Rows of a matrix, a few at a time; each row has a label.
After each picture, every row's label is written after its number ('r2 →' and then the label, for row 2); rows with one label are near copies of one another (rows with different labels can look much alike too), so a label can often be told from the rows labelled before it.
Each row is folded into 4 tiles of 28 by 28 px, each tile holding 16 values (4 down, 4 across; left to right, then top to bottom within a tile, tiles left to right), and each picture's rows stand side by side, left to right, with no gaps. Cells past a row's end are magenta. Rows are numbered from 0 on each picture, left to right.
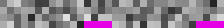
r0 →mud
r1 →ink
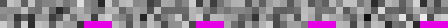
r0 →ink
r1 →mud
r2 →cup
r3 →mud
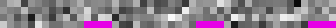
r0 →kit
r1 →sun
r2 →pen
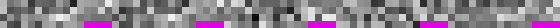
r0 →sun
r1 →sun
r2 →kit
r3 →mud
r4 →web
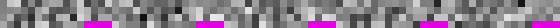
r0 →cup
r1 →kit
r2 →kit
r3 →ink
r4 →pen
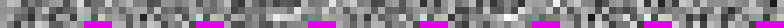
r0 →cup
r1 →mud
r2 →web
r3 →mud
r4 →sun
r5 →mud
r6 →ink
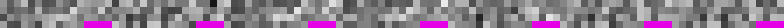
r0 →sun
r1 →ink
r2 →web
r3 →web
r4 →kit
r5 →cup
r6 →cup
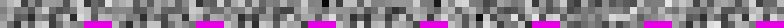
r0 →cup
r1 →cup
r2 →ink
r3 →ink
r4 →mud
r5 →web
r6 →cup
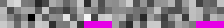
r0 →mud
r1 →cup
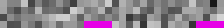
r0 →sun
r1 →ink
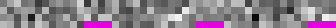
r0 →mud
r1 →sun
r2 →kit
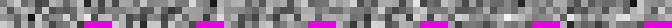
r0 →mud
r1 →ink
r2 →cup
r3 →cup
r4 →pen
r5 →pen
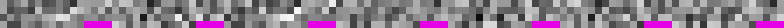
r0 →sun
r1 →mud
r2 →sun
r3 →ink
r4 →cup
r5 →mud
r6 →ink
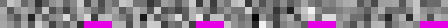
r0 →mud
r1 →mud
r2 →kit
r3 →cup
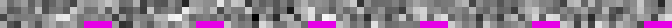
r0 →sun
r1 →sun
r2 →kit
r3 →kit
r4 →kit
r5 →ink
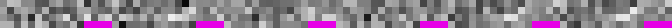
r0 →mud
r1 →pen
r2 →kit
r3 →mud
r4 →sun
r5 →sun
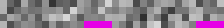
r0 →web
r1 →cup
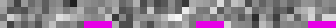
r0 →pen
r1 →sun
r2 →kit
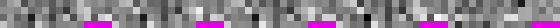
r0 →kit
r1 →kit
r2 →kit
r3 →kit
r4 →pen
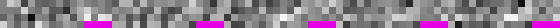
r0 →kit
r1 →ink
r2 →sun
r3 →pen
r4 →pen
